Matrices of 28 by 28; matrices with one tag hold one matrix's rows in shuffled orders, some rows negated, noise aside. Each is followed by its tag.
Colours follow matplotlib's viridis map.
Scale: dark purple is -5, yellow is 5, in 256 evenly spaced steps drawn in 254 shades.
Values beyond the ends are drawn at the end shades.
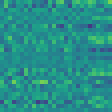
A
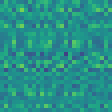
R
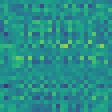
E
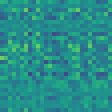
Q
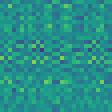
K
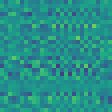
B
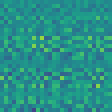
K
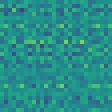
R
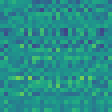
E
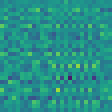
B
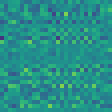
B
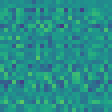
R
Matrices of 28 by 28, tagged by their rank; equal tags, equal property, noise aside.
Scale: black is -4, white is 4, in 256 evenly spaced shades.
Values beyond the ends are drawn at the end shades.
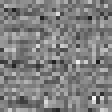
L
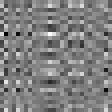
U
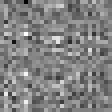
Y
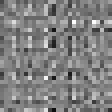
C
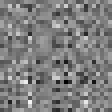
C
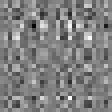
U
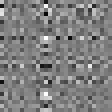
C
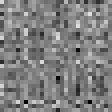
Y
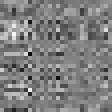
C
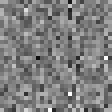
Y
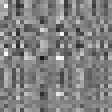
C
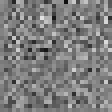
L
